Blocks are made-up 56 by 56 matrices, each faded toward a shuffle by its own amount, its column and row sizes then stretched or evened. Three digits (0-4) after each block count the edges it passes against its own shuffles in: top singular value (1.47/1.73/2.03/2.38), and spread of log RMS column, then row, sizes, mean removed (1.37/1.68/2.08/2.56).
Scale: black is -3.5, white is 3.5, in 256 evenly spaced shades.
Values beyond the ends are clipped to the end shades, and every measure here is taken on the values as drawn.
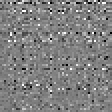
3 3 4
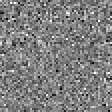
1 0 1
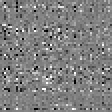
0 4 4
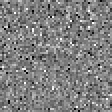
0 1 0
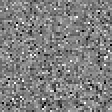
0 1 0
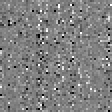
0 4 0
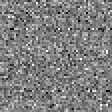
0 0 2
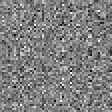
2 3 1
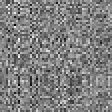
4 4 0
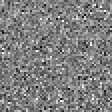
0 2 1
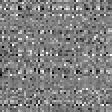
4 0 4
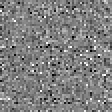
0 2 3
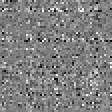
0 3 4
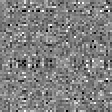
3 2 3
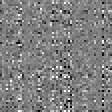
3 4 3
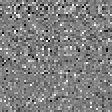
3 0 2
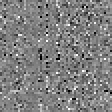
0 4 2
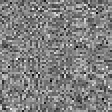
3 0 1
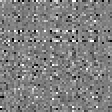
3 3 3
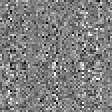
2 3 1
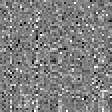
3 2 0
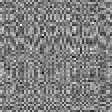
4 1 2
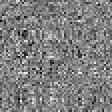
3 2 3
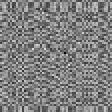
4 1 1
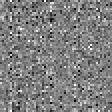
2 3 0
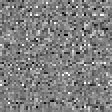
2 0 3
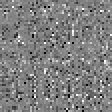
2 3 1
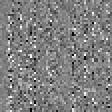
0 4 0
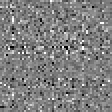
2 2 3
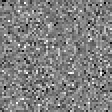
1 1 0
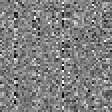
3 4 0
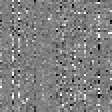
3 4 0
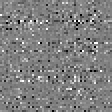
1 1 4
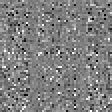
0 4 2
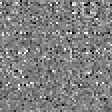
2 0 3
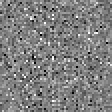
0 2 0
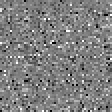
0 0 3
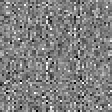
3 2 0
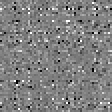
1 3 4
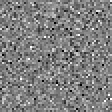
2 0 1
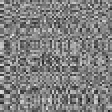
4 2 2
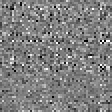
2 1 4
